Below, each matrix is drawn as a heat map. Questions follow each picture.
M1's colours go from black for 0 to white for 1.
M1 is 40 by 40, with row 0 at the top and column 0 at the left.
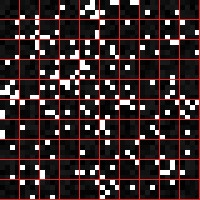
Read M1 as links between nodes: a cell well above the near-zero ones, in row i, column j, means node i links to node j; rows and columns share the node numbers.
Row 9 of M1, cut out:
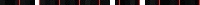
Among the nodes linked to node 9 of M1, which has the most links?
node 7
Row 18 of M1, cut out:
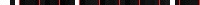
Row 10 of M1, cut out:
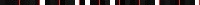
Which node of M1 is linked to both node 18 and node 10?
node 15
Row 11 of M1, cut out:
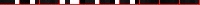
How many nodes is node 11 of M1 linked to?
8
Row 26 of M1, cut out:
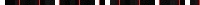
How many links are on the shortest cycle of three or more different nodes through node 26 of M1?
3
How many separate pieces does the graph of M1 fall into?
2
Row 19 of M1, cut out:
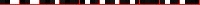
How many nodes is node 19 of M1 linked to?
11
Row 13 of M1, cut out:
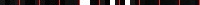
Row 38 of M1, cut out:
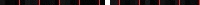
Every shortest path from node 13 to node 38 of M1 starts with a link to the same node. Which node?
node 16
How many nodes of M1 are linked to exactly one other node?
2
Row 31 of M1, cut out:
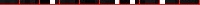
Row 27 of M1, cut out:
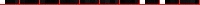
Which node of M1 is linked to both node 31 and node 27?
node 32
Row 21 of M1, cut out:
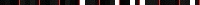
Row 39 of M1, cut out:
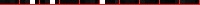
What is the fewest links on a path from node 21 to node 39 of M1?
4
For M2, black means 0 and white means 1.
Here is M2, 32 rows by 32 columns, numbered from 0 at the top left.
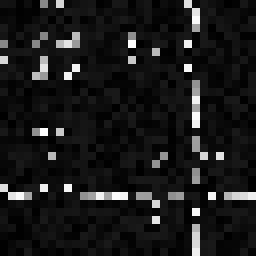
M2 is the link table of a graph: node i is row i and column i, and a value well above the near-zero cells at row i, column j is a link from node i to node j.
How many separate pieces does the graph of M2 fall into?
3
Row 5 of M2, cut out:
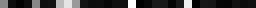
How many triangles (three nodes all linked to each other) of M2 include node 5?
7
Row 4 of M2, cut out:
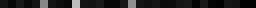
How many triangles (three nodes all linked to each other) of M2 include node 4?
2
